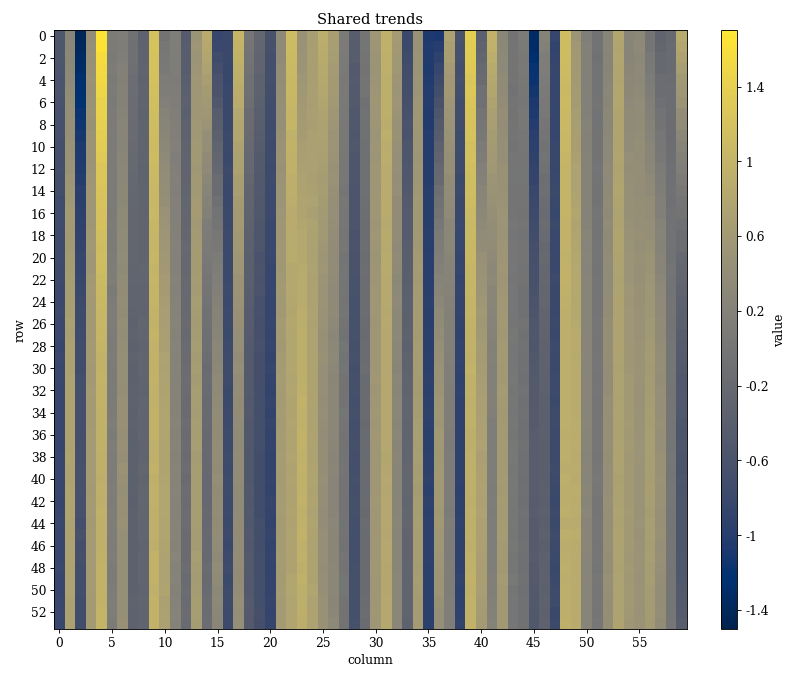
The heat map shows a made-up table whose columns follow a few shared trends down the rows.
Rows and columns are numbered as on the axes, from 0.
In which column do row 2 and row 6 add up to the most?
4
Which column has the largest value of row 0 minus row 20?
59
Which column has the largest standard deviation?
36
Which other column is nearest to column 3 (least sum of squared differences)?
21
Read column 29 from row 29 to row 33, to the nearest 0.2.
-0.2 -0.2 -0.2 -0.2 -0.2
